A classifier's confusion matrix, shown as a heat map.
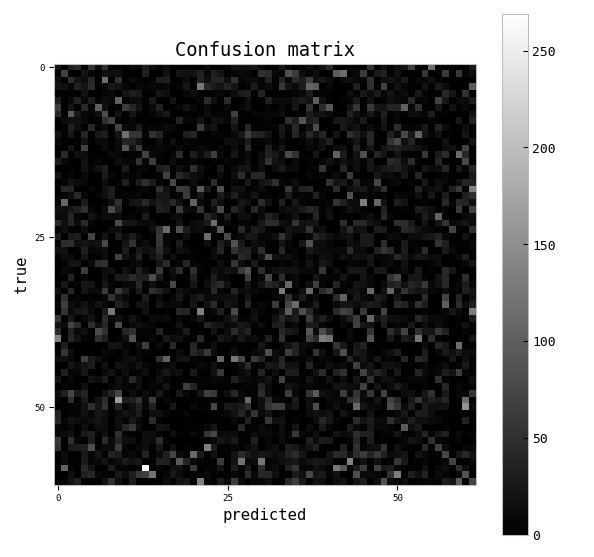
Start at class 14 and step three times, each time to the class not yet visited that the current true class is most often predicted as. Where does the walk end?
44
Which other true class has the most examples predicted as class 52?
0
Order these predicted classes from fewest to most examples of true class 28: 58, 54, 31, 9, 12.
58, 54, 12, 9, 31
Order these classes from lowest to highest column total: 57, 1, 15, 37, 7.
1, 15, 57, 7, 37
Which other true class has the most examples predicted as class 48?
61
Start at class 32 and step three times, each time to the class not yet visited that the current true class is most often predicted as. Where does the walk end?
31
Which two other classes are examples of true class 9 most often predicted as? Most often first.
38, 21
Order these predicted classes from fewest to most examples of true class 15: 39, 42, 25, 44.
25, 44, 42, 39
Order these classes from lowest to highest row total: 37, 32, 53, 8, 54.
53, 8, 54, 37, 32
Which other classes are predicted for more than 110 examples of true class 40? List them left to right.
0, 39, 53
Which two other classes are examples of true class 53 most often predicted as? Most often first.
51, 11
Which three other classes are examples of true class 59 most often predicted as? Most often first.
13, 41, 1
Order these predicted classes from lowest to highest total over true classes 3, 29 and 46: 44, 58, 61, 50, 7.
58, 50, 44, 7, 61
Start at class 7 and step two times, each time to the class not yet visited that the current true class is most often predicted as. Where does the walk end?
37
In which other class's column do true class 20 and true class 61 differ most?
21
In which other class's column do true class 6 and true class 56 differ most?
22
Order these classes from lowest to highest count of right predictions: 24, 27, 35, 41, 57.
27, 41, 57, 24, 35
